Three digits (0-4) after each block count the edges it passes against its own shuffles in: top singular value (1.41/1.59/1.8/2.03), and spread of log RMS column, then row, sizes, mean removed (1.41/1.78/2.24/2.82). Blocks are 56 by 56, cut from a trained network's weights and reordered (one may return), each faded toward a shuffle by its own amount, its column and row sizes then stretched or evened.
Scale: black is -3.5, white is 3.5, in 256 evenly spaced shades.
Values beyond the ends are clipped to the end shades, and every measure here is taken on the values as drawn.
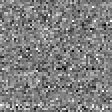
0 0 2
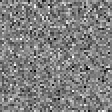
1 2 1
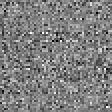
1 1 3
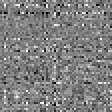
2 2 4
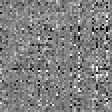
1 4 1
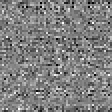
1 1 3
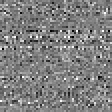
1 1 4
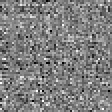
1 2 1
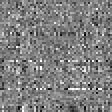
4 2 3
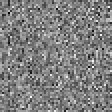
1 2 0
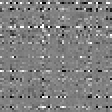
4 3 4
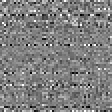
3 1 4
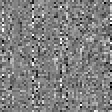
1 4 0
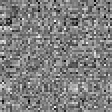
3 2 0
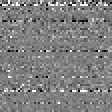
4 0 4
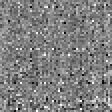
0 1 2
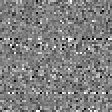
2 1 3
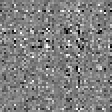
1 3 3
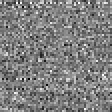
3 1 2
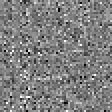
0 3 2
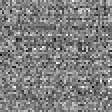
2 0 2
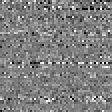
2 0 4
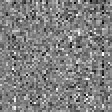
1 3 1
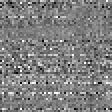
1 0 4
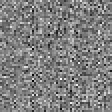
3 3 0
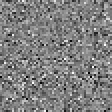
1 0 3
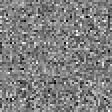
2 2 2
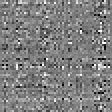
3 4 3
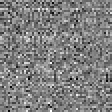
3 1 1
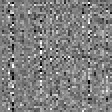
3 4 0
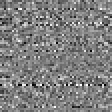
2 0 4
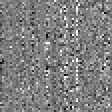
0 4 0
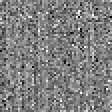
1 1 0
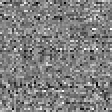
1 0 3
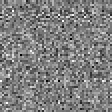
3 0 2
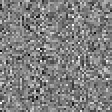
3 2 0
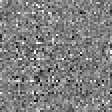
0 2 2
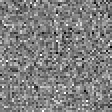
2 0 0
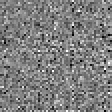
1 3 1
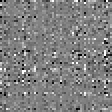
0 4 3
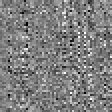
3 4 1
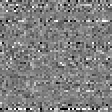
3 0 4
